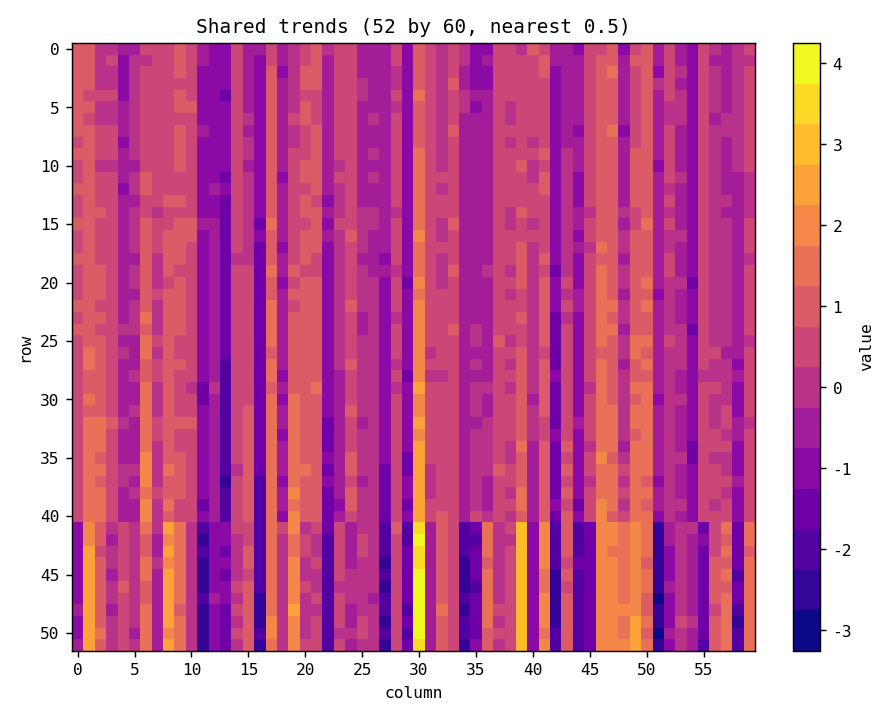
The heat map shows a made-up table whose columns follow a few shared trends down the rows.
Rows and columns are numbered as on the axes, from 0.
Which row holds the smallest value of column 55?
51
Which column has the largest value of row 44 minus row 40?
39
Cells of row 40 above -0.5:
41
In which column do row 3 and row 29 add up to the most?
30
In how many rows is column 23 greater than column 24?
9
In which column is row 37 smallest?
13
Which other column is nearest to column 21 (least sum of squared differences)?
20
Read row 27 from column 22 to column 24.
-1 0 1
